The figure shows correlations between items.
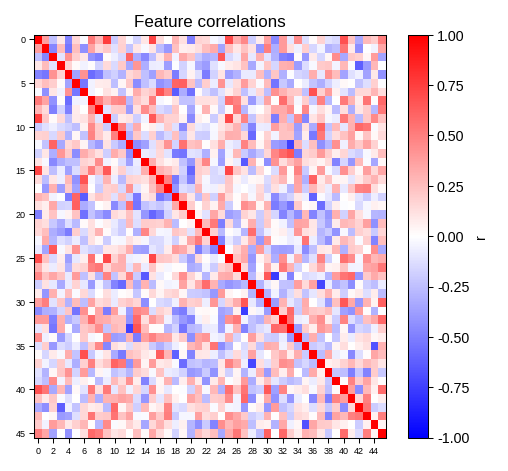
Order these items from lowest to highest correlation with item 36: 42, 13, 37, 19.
37, 42, 19, 13
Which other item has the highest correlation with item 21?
23
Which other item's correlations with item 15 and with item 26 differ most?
34
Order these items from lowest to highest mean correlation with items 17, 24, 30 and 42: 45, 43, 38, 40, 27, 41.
38, 40, 45, 27, 41, 43
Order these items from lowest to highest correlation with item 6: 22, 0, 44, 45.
22, 0, 45, 44
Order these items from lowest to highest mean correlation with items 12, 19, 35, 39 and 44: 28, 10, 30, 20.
10, 28, 20, 30
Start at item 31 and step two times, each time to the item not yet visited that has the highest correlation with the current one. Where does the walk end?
13
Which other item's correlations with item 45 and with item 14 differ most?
30
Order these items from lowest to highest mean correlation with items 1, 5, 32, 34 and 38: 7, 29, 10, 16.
10, 29, 16, 7
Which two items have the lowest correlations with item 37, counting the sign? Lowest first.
28, 19
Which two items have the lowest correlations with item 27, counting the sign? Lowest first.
31, 14
